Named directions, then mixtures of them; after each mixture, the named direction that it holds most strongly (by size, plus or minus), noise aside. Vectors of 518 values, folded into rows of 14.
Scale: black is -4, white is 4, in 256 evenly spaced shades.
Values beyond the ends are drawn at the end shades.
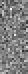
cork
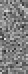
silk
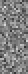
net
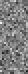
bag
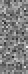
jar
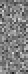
cork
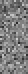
jar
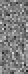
bag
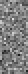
bag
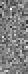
cork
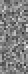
jar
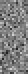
bag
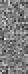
silk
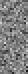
bag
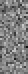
jar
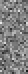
bag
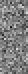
silk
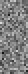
bag
